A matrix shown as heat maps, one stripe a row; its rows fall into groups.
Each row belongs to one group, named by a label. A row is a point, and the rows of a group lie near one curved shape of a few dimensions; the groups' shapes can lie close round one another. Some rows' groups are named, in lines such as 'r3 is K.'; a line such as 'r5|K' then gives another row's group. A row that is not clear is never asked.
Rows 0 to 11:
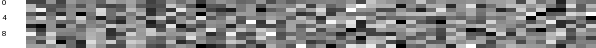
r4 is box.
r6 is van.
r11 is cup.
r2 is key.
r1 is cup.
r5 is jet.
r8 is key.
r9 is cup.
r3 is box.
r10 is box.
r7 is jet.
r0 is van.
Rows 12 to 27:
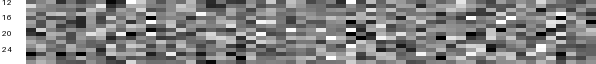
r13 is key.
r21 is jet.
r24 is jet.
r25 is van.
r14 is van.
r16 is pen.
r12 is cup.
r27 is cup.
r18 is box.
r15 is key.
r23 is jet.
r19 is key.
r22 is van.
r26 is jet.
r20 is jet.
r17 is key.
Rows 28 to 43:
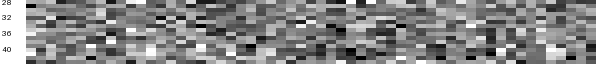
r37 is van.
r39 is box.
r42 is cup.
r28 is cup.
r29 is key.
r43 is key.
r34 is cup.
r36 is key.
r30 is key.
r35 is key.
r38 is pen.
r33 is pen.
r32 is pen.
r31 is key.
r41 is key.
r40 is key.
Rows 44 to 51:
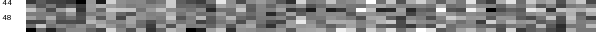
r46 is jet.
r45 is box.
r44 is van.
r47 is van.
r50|key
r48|box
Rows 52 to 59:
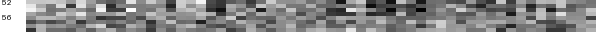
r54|key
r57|box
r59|key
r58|key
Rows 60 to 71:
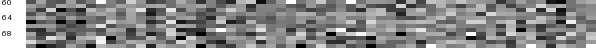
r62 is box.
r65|van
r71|box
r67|key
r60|key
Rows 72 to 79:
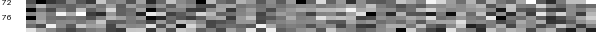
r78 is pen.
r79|jet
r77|key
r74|key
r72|box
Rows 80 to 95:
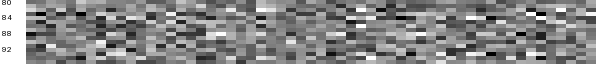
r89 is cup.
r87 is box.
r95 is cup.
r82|van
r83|box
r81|key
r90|key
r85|key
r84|jet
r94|van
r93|jet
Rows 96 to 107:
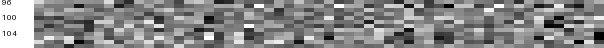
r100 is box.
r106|van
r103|pen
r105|box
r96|key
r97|jet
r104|box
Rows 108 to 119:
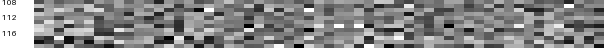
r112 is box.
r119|van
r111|jet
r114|jet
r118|van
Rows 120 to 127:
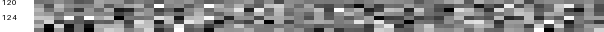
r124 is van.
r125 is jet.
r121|key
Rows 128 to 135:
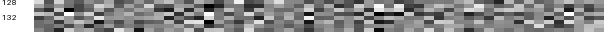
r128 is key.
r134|box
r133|box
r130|pen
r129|cup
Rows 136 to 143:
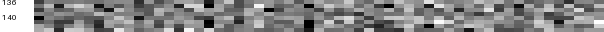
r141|box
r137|box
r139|jet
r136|key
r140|key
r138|van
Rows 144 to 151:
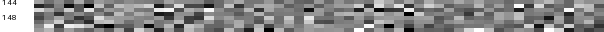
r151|jet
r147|pen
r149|box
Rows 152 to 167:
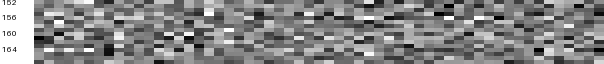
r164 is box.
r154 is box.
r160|pen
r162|key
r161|van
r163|pen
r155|box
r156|jet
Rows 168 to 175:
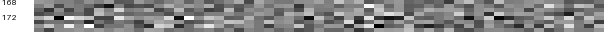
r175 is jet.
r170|van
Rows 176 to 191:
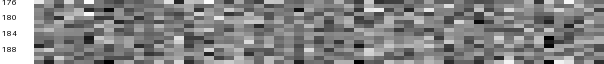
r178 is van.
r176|van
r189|cup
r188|box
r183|key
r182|box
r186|box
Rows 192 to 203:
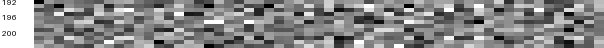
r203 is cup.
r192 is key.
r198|jet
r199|pen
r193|cup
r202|key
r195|box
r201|jet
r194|jet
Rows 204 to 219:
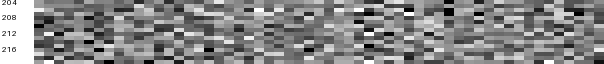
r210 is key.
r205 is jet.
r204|jet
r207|cup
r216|box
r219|box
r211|van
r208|van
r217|van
